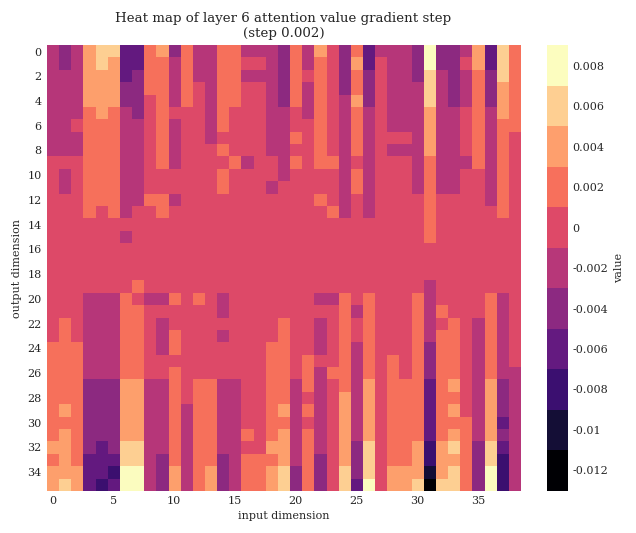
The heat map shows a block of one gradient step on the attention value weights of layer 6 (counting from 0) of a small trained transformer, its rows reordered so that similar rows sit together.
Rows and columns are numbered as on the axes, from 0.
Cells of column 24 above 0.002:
8
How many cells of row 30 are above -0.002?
24
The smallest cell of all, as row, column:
35, 31
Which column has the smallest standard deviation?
27
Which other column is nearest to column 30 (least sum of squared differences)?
32
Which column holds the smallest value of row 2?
6
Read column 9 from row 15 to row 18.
0 0 0 0
